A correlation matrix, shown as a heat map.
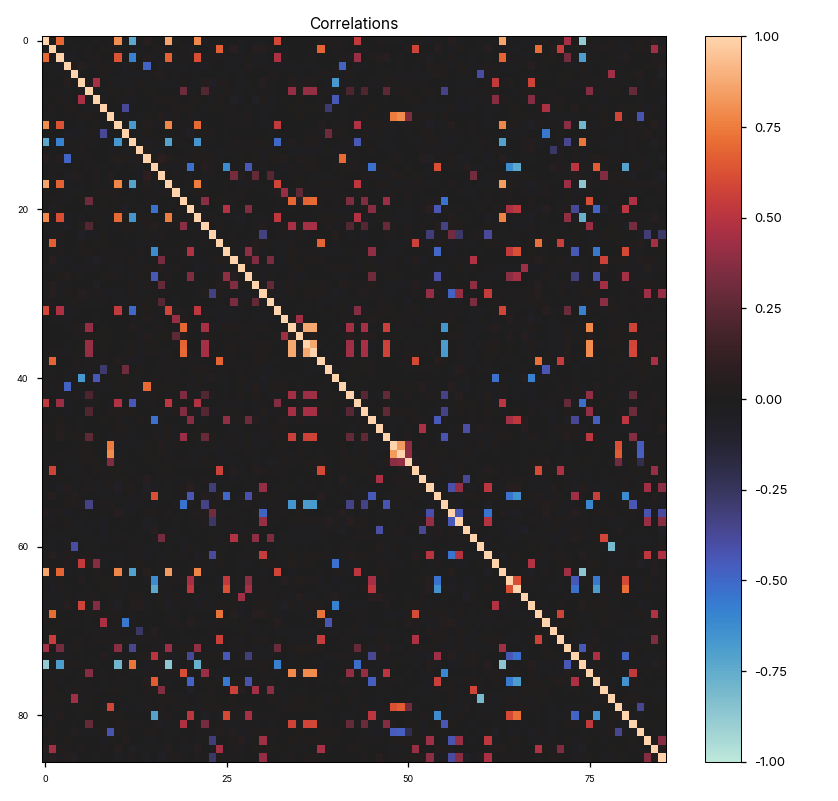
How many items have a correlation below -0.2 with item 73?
7
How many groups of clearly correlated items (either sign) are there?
15
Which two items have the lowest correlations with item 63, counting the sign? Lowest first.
74, 12
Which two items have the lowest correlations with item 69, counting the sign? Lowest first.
11, 39
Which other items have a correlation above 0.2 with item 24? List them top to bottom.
1, 38, 51, 68, 71, 84
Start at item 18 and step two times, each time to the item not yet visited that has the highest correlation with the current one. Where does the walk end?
35
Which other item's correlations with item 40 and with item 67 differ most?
5
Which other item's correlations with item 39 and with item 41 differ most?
14
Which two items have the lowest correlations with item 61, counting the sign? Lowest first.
56, 23
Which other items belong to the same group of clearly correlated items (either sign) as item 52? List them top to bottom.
46, 58
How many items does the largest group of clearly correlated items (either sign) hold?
12
